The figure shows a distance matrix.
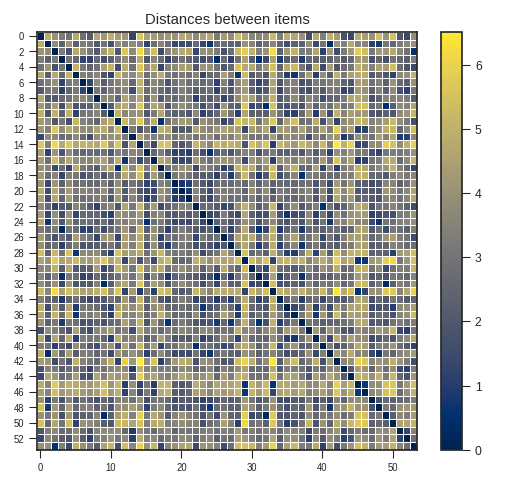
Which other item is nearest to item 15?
24
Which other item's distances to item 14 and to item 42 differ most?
33
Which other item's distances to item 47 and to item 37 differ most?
18
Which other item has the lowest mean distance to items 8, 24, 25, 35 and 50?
23
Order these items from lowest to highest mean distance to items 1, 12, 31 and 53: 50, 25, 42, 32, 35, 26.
25, 26, 35, 32, 42, 50
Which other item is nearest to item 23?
35
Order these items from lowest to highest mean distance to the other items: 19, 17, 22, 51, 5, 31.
31, 19, 22, 51, 5, 17
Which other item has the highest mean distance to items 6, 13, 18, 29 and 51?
50
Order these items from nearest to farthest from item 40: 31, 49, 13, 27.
27, 31, 13, 49
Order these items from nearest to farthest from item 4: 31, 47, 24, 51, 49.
51, 31, 47, 24, 49
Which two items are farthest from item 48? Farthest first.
0, 44
